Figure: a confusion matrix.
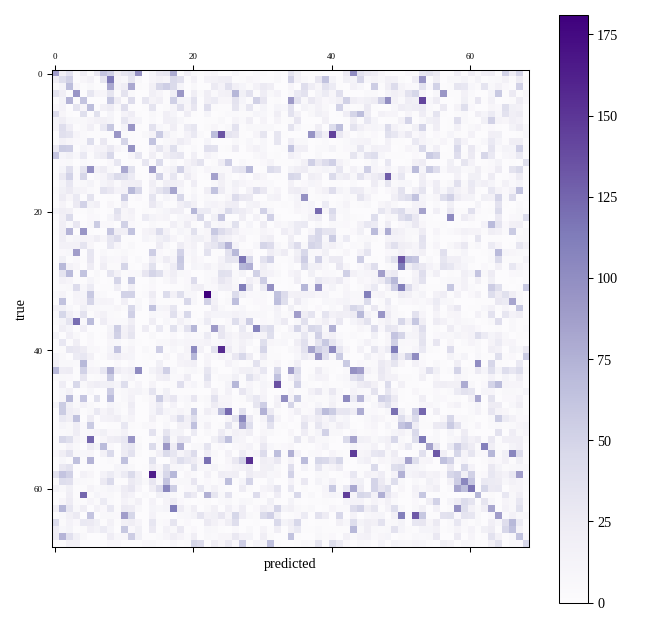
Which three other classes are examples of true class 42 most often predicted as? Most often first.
61, 4, 63
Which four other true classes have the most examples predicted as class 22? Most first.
32, 56, 61, 33
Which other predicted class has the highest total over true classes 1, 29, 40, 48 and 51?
24
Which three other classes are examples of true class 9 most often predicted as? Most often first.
40, 24, 37
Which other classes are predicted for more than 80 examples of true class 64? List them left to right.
10, 50, 52
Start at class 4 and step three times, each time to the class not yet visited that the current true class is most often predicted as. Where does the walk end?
41
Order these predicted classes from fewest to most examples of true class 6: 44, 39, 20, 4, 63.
20, 39, 63, 4, 44
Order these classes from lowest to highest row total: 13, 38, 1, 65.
13, 38, 65, 1
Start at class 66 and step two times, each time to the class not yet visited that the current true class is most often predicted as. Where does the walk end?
12
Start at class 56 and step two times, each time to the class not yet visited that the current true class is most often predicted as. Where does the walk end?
50
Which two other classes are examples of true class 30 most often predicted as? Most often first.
49, 11
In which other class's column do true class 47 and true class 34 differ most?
33
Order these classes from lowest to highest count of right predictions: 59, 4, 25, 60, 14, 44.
44, 4, 25, 14, 59, 60
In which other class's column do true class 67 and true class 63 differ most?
17
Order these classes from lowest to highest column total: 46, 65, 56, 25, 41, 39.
56, 65, 41, 39, 46, 25
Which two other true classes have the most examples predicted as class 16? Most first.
60, 54
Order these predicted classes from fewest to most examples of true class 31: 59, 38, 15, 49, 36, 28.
15, 59, 28, 49, 36, 38
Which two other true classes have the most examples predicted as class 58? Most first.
63, 60
